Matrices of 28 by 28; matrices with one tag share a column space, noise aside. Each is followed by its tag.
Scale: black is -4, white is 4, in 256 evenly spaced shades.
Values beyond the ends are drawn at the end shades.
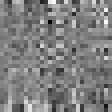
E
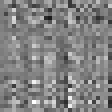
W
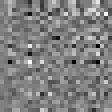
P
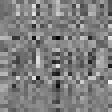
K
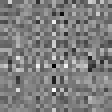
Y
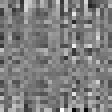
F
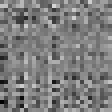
W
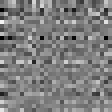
P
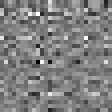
P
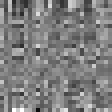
F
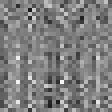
W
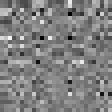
P
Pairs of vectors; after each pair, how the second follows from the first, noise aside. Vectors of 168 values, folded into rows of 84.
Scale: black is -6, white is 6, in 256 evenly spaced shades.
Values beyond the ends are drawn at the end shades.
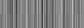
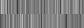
shuffled.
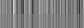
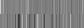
wrapped around, negated, partly zeroed.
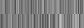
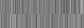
wrapped around, shrunk.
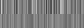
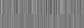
shrunk.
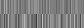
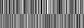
reversed, negated, scaled up.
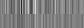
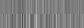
wrapped around, shrunk.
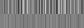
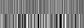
reversed, negated, scaled up.
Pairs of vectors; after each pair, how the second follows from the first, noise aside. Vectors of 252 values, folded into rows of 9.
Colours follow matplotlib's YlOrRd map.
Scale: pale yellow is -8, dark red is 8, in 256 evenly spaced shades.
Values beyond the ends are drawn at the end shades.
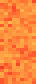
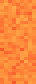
wrapped around, negated, shrunk.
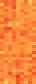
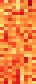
reversed, negated, scaled up.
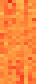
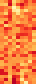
reversed, negated, scaled up.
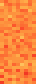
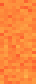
negated, shrunk.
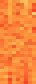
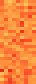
reversed, negated.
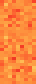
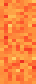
negated.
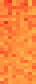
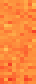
reversed, partly zeroed.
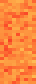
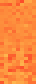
reversed, partly zeroed.
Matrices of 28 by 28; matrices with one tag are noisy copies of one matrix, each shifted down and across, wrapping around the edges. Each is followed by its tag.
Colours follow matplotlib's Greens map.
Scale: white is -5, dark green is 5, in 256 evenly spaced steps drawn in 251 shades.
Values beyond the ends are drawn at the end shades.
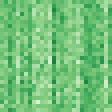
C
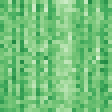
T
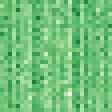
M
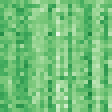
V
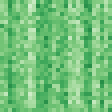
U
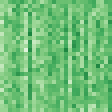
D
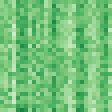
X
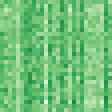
C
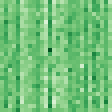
D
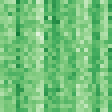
U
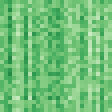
V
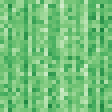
M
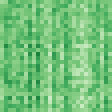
T
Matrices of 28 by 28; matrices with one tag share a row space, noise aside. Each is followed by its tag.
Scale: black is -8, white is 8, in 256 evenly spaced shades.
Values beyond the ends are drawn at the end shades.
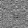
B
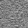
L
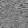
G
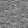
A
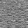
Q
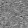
G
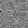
B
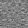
Q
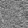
G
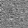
B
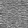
Q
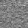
Q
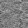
G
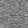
L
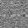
B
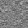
G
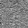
B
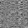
L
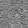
L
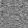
L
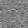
Q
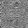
B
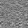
L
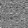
B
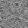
L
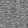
A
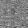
A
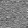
A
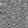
Q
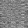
Q
